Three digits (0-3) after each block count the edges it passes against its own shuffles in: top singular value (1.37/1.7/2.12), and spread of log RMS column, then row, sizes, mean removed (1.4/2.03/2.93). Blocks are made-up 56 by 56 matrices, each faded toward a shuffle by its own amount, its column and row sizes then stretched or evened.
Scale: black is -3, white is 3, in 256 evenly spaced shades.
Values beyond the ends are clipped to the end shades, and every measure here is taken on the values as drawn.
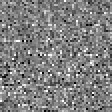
0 0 1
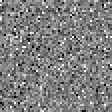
0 1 0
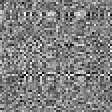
3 1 2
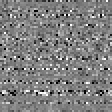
0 0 3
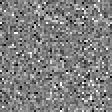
1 1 0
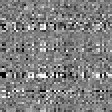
3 1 3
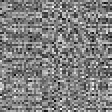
3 2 0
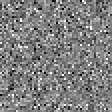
1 1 1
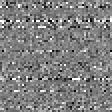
1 0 3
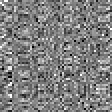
3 1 0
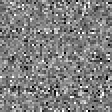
0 0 2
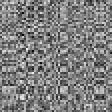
3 2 1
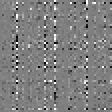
3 3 2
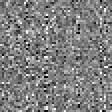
2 2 0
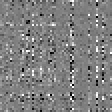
1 3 2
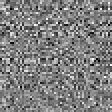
3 0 2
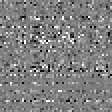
1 1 3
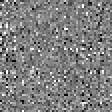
2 2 1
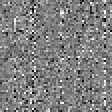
2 2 1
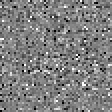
0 1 2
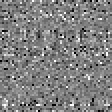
2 0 2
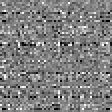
2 1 3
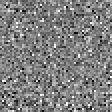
1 0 1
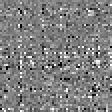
1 2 3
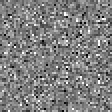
1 1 1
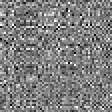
3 0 2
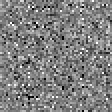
0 1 1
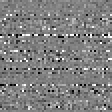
1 0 3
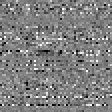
2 1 3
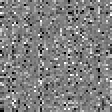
2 2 0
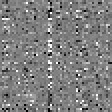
2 2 2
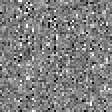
0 2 0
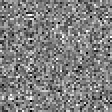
2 1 0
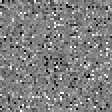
0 1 1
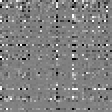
3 2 3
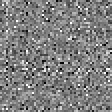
2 1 1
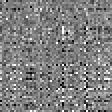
3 2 2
